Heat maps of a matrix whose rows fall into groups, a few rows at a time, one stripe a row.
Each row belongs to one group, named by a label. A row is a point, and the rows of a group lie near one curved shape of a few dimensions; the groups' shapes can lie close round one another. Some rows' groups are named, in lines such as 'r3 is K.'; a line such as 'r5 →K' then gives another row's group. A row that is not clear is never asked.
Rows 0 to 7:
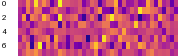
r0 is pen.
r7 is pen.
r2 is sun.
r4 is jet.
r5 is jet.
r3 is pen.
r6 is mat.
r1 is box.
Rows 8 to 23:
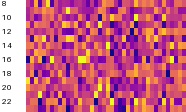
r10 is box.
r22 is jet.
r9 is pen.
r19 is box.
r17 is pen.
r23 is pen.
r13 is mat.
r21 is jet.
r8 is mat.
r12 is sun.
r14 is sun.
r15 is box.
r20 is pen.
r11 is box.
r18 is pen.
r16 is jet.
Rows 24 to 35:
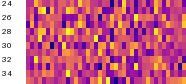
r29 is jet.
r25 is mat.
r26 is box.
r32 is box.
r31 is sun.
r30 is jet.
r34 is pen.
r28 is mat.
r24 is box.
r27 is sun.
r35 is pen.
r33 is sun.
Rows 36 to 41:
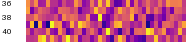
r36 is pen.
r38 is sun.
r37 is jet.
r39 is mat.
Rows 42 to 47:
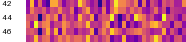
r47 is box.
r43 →pen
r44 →jet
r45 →box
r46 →jet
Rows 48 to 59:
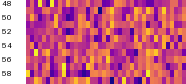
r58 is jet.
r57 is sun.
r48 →mat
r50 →mat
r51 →jet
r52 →sun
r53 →sun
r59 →box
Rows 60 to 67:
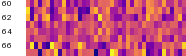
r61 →jet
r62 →box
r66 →mat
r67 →jet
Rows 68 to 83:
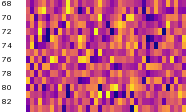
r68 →pen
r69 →mat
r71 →sun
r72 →jet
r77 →box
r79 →jet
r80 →pen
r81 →pen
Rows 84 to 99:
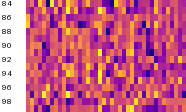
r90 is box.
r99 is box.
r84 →mat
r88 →sun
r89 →jet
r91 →box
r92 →sun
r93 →sun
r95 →sun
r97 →mat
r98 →mat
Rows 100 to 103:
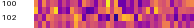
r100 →pen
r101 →box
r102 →pen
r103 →pen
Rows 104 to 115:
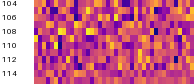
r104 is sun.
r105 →mat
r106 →pen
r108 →jet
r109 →jet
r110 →mat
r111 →jet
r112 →pen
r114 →mat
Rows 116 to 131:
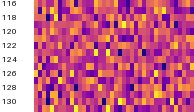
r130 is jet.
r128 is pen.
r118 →mat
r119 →pen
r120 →mat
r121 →pen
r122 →sun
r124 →mat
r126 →jet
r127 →jet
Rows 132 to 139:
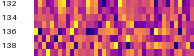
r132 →jet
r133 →jet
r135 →pen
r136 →jet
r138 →sun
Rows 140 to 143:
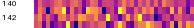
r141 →jet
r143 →pen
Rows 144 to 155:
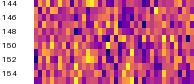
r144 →jet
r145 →box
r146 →pen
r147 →box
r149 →sun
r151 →box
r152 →jet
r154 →sun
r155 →pen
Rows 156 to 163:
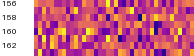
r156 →pen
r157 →pen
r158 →sun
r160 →jet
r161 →pen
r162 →mat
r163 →mat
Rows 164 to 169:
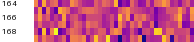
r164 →box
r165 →mat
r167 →jet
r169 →box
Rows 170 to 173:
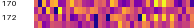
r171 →mat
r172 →sun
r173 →box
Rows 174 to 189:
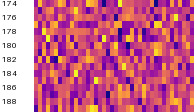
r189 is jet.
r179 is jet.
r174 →jet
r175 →mat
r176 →sun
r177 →box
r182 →mat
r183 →sun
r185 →sun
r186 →box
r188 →sun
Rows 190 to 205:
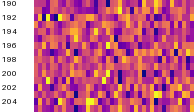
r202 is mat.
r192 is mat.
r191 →box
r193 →jet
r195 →pen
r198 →sun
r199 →jet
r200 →box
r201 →jet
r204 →jet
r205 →mat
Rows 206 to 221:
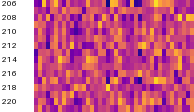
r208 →sun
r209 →pen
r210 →mat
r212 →jet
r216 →pen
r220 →mat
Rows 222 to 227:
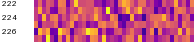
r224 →box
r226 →jet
